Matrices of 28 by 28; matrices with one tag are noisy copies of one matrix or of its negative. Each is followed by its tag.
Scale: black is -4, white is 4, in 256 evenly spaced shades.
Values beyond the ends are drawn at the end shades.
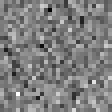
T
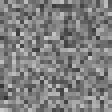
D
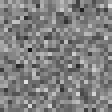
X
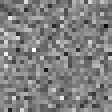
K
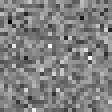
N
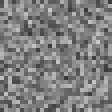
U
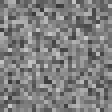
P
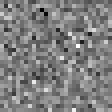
T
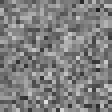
D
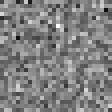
N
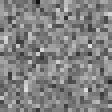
P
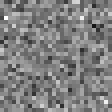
N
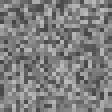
X
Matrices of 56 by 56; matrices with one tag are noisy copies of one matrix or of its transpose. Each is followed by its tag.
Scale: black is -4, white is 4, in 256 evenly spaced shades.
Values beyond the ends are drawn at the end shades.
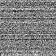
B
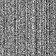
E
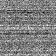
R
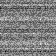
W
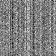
R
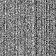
E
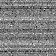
W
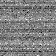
W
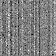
B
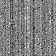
R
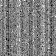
W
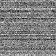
B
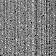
E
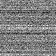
R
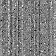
B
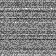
B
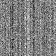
R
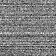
E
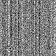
B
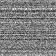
B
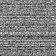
E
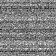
W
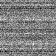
W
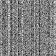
B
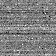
R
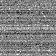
R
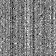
R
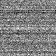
R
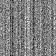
R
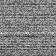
E
